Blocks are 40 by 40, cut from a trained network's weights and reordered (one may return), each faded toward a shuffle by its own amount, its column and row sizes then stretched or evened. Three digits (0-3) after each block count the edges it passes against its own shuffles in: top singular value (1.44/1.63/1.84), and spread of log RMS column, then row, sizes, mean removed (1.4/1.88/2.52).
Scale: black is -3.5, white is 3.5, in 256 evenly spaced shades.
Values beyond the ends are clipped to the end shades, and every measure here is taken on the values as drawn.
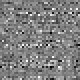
1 0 3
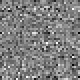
1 1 2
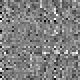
2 2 2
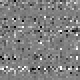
0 1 3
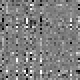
1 3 2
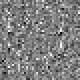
0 1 0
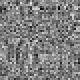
3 1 1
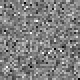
0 1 0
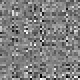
3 3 2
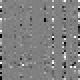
1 3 1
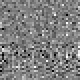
2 1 2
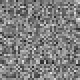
2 0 0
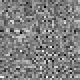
3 0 2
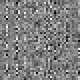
2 3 0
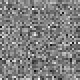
2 0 2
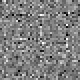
2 1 2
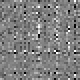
3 3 2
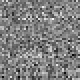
1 0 2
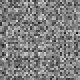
3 0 0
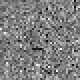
0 1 1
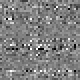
1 1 3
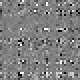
1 3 3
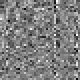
3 2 1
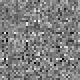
2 1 1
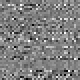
2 0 3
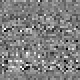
1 0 3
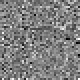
1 1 1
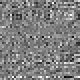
3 0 3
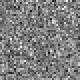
0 0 0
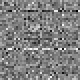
3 0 2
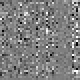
0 3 2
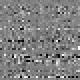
1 2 3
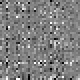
1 3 2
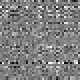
3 1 3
